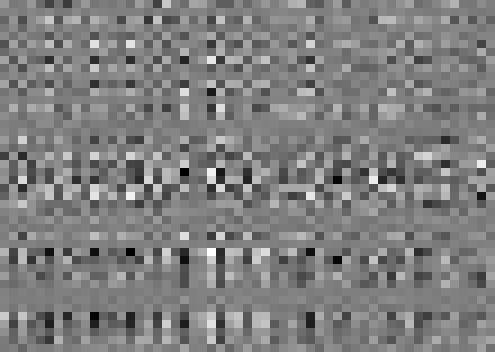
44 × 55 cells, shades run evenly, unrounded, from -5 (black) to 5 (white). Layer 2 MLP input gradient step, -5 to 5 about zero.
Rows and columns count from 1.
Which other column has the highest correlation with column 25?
21
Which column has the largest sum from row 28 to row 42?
24
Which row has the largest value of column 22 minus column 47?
32
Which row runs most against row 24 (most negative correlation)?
17
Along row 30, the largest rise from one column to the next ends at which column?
25
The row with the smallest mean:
23
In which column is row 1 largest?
19
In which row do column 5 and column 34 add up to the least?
35
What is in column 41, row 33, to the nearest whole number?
-2
